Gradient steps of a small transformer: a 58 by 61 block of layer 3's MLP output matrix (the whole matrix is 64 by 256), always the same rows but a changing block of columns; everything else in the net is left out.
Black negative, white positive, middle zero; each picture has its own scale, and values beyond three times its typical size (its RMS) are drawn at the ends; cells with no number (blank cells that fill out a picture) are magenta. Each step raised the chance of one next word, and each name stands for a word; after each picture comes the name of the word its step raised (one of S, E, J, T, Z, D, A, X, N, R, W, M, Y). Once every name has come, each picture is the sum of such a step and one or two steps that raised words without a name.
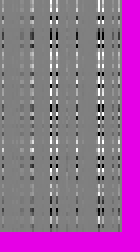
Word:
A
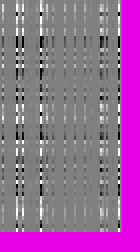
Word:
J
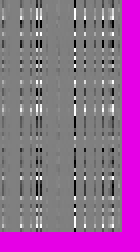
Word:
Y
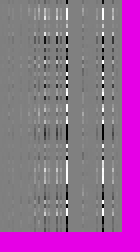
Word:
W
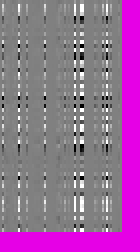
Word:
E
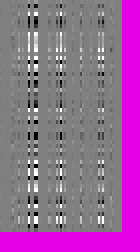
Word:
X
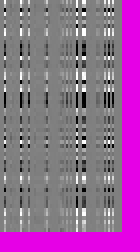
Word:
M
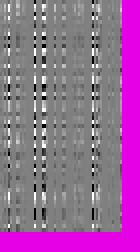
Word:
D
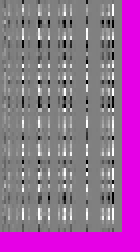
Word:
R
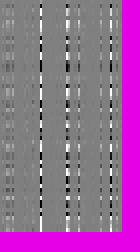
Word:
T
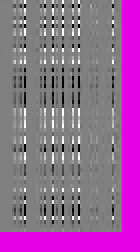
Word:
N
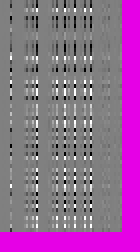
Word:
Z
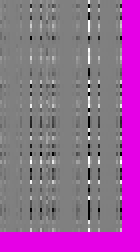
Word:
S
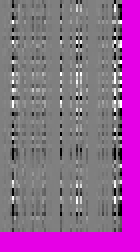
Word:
E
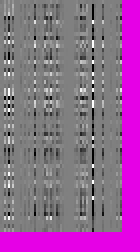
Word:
E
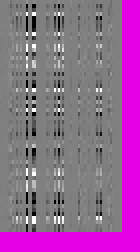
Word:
X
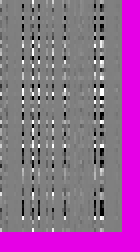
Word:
D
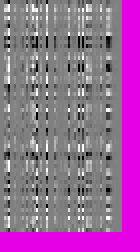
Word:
T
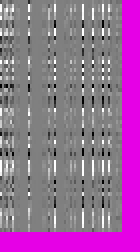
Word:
W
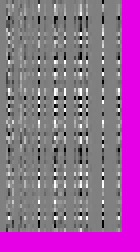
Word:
E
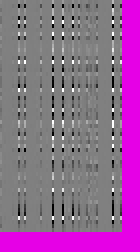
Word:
N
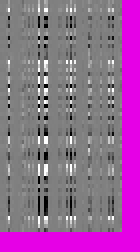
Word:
A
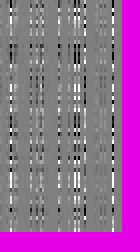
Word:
N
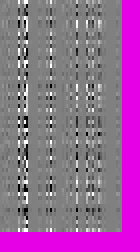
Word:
D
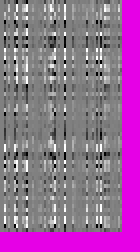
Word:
X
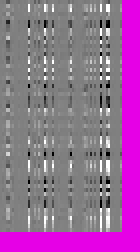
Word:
R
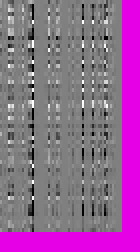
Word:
J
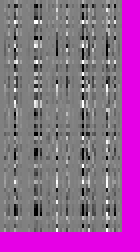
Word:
N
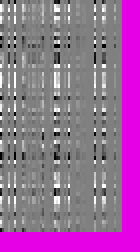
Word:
E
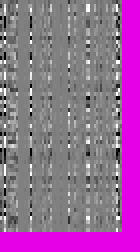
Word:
E
